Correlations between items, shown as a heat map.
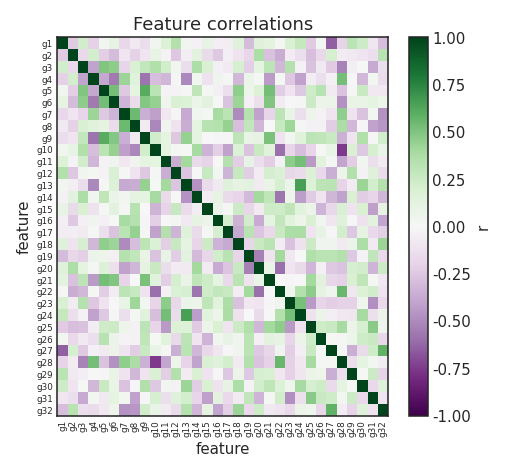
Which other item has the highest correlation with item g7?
g8
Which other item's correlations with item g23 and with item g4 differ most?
g24
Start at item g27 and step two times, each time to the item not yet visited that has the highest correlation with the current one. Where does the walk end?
g18
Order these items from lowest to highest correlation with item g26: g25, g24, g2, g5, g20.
g2, g20, g24, g25, g5
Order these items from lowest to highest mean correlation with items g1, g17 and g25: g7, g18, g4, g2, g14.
g2, g14, g4, g18, g7
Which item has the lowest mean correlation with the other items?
g4
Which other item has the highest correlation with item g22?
g28
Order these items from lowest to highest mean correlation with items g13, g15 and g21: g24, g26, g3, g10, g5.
g10, g26, g3, g5, g24
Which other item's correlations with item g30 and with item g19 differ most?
g20
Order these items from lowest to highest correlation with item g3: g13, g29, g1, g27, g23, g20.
g27, g13, g29, g20, g1, g23
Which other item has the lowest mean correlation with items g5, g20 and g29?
g22
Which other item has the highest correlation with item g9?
g5
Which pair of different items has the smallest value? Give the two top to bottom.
g10, g28
